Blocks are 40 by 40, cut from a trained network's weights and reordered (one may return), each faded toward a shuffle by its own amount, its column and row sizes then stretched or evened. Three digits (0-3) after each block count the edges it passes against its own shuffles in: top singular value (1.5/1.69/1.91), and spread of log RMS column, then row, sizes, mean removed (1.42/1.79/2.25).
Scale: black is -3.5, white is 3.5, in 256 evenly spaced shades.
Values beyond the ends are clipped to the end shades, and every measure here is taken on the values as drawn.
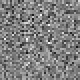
0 1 0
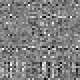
3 2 3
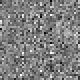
1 2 0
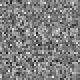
2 0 1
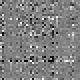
2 3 3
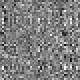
3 3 0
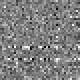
2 1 2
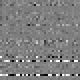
3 0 3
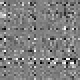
3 3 3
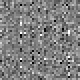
1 3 0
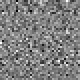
1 1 2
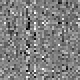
2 3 1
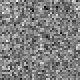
2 1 0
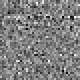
1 0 1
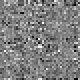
2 1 2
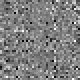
2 3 2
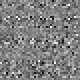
0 1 3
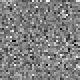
0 1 1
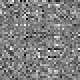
2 1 3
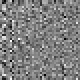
3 3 0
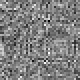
2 2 0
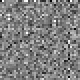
2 1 2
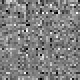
0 3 2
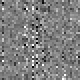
0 3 0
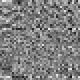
3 0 2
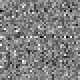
1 0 1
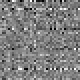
3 1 3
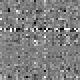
1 1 3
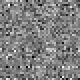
1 0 3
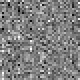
2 3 0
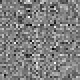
2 2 1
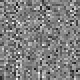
2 2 0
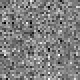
0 2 1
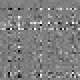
1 2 3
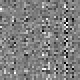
2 3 1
